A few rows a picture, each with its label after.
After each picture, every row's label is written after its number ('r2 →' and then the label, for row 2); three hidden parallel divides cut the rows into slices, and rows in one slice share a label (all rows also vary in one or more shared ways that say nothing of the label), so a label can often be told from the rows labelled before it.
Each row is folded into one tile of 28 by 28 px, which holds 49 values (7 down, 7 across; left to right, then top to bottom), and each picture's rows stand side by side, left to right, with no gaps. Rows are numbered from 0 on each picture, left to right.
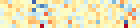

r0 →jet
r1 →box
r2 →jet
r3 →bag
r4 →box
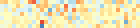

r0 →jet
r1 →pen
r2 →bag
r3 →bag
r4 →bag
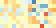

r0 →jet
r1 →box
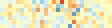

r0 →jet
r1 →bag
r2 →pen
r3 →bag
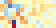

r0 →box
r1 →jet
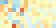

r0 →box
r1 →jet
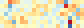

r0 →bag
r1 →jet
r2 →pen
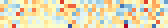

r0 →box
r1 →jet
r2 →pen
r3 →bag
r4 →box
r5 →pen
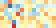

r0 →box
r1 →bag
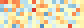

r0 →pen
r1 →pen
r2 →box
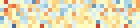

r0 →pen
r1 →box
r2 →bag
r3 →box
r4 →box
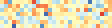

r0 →pen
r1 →pen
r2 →bag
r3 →box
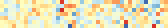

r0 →bag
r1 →jet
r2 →pen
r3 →jet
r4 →pen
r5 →box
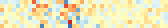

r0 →bag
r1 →pen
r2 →pen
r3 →jet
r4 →jet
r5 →bag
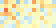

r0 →jet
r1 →jet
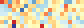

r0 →pen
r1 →box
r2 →jet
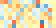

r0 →pen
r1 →box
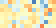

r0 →bag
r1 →box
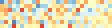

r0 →box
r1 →box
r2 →box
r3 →jet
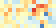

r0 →bag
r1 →pen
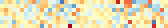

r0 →bag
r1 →pen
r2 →box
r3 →bag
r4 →pen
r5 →box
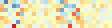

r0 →box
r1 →bag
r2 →box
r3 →jet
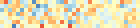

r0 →pen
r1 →box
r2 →box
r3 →jet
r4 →bag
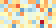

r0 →pen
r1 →pen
